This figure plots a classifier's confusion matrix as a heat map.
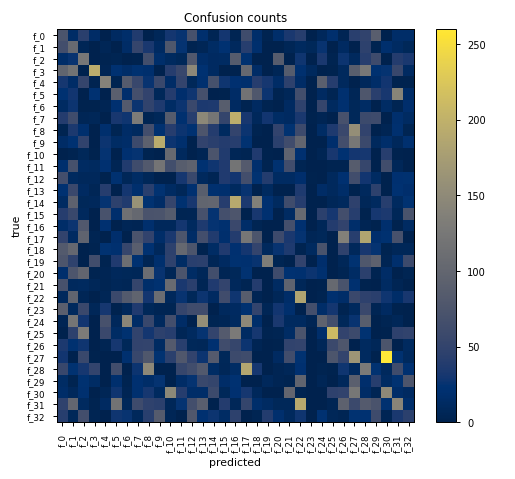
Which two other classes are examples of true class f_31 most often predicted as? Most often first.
f_22, f_5
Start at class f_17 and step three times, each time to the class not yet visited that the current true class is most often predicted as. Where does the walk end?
f_27
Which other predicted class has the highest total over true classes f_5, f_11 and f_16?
f_17
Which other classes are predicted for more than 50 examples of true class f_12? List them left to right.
f_0, f_17, f_27
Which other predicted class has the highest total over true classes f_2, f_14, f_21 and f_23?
f_16
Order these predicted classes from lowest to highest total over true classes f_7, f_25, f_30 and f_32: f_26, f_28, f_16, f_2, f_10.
f_28, f_26, f_2, f_10, f_16
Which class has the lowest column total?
f_23
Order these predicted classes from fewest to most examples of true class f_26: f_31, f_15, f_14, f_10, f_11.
f_31, f_14, f_11, f_15, f_10
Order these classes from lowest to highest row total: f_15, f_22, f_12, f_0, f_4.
f_12, f_0, f_4, f_22, f_15
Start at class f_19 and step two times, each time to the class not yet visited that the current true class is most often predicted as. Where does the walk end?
f_15
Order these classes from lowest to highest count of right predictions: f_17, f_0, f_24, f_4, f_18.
f_18, f_0, f_24, f_17, f_4
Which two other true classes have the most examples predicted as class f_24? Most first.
f_4, f_18
